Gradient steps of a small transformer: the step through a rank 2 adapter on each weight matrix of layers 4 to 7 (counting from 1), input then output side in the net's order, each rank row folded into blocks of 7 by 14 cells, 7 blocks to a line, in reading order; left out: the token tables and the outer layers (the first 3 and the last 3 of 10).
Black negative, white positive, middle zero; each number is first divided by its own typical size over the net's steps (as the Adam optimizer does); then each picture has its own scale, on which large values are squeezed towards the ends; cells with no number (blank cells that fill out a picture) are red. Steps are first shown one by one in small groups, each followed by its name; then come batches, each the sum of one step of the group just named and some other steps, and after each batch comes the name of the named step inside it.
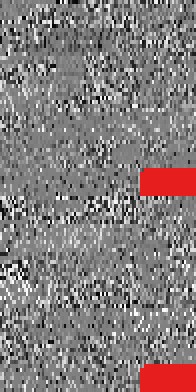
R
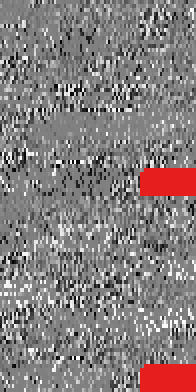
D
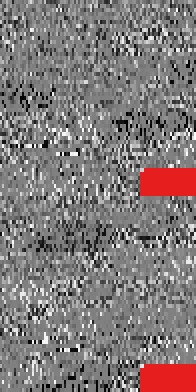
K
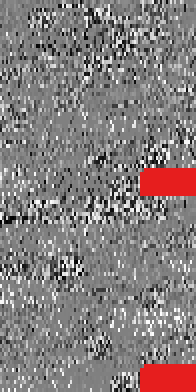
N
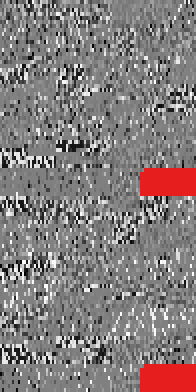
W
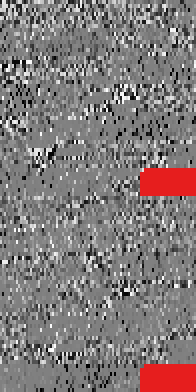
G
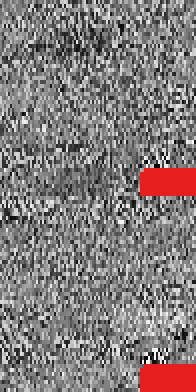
N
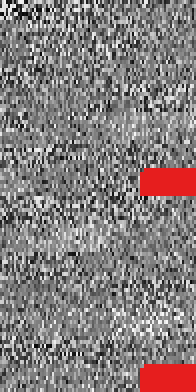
N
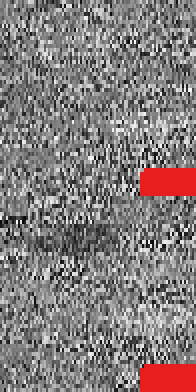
N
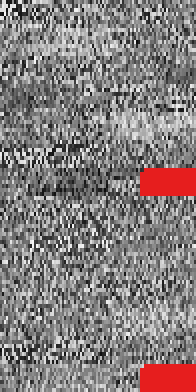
W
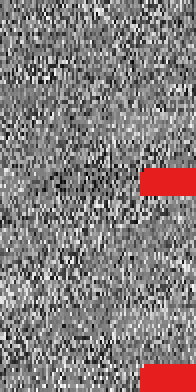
R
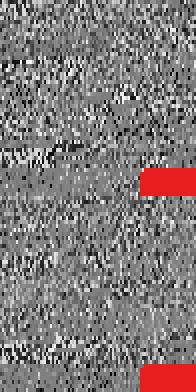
G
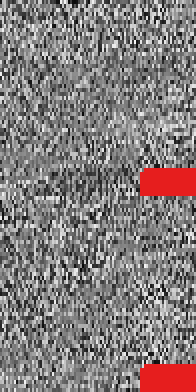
R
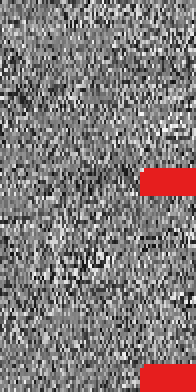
G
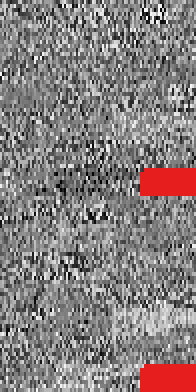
W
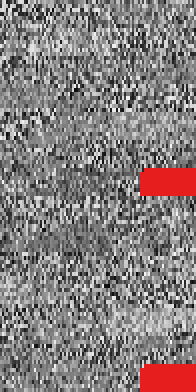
D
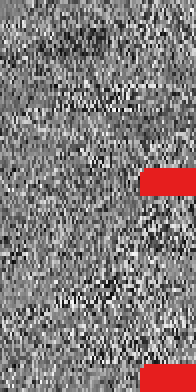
D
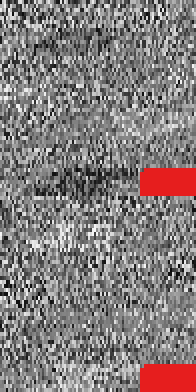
R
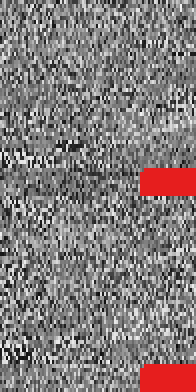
R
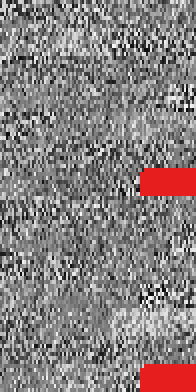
W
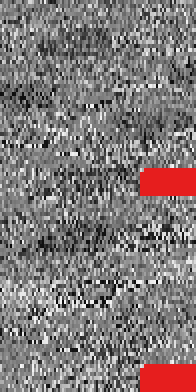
K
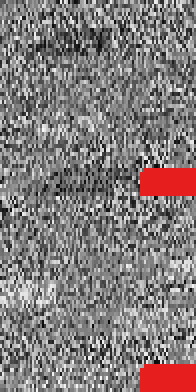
R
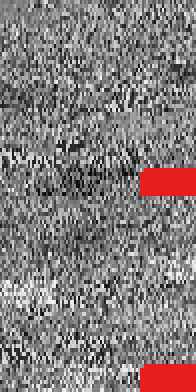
D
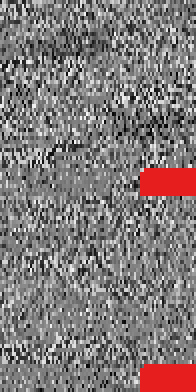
G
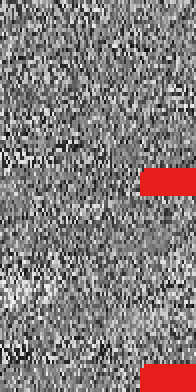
W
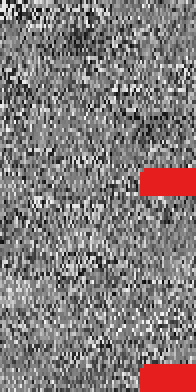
N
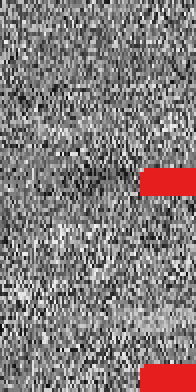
K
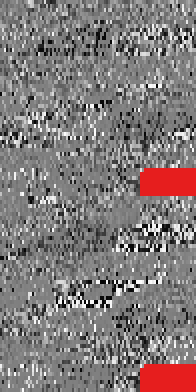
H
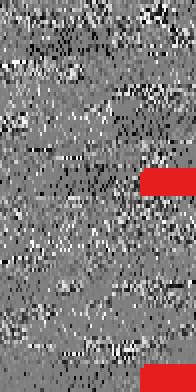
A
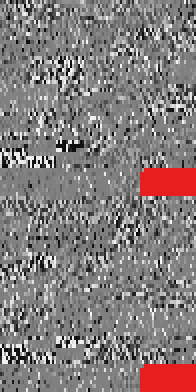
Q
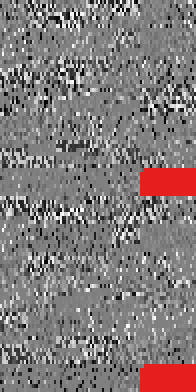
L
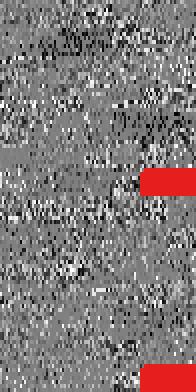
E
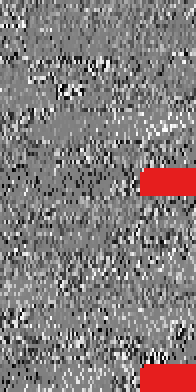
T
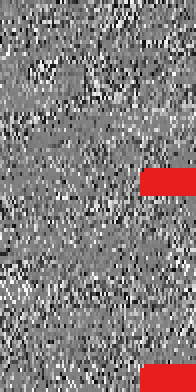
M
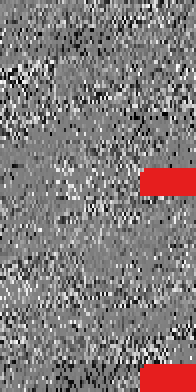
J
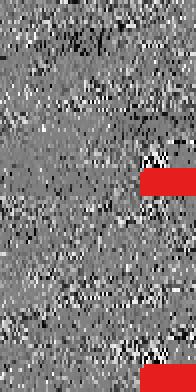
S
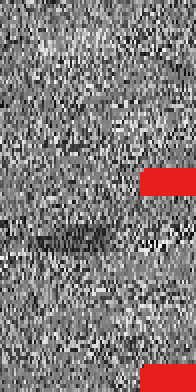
Q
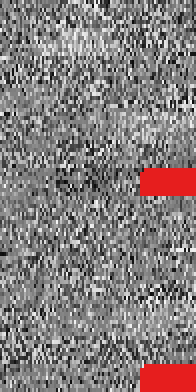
Q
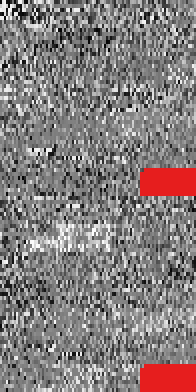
M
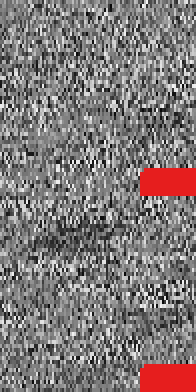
E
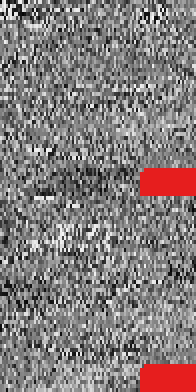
H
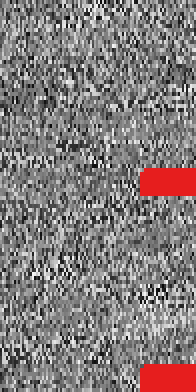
L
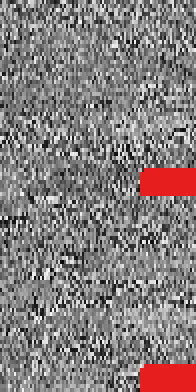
H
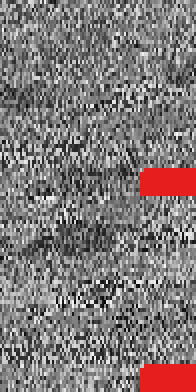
H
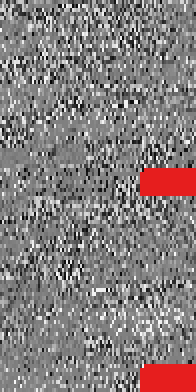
A
